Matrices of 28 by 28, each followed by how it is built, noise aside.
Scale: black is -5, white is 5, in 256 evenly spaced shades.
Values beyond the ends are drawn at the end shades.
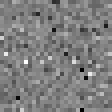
sparse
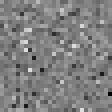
sparse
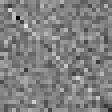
diagonal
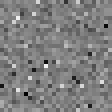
sparse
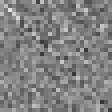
diagonal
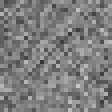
Hankel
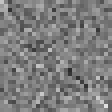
diagonal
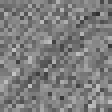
Hankel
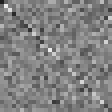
diagonal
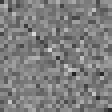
diagonal
